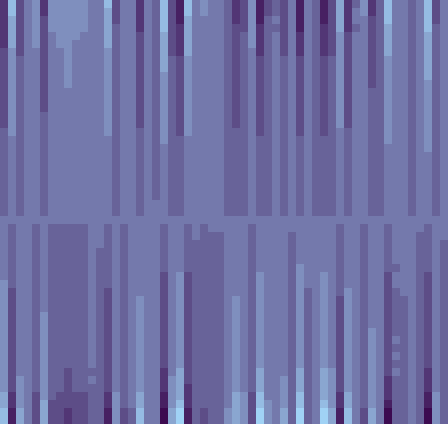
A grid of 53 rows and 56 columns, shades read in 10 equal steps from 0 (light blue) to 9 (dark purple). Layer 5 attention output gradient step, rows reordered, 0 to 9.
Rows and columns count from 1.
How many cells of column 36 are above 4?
27
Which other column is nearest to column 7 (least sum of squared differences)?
11
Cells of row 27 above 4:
22
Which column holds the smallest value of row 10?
54
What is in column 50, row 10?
4
